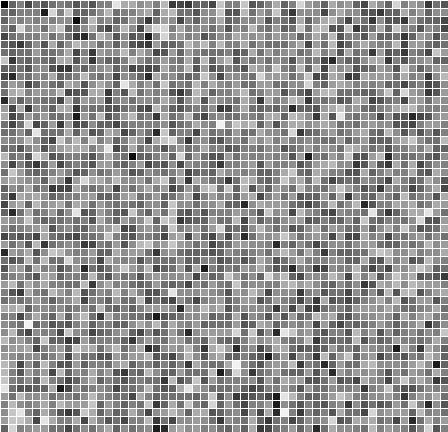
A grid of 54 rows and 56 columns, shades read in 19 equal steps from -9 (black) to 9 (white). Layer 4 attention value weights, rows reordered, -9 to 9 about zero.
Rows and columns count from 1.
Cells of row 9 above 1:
15
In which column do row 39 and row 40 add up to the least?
23
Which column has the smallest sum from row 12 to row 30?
39
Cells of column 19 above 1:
16
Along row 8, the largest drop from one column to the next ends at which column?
2
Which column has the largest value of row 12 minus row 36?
12
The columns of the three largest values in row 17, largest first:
5, 37, 21
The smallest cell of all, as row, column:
1, 1
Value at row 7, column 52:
0
